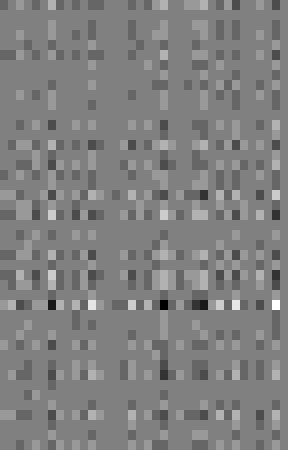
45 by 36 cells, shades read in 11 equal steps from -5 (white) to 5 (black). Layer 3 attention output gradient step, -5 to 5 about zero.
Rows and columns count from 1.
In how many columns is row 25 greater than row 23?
2
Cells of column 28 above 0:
14
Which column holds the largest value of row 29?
35
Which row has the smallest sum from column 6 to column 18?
31
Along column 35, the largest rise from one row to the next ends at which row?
32
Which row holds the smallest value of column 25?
22
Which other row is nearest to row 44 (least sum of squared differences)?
3
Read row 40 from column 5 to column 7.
-1 0 0
